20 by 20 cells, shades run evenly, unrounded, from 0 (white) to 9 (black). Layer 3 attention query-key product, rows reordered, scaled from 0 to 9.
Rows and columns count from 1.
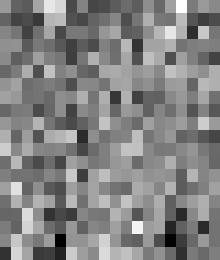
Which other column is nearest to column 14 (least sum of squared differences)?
15
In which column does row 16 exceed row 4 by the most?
16
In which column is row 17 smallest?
3
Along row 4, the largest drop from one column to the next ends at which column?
14
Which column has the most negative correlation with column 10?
6
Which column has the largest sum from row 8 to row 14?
8
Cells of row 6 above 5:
4
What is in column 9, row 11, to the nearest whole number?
4
